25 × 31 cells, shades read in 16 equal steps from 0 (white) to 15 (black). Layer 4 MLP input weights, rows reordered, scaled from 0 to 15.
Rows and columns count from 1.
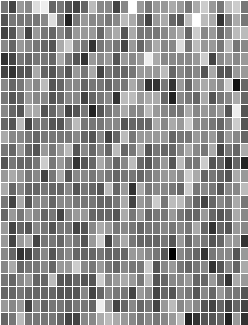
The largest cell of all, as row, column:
20, 22
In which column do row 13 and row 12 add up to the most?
10
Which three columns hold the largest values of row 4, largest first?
12, 16, 7
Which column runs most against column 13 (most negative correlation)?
18
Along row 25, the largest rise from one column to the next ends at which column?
24
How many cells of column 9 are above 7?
14
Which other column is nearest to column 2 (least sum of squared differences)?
11
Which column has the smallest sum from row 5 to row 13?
26
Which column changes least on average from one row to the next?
21
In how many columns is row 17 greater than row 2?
16
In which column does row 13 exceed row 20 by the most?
31
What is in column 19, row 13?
10
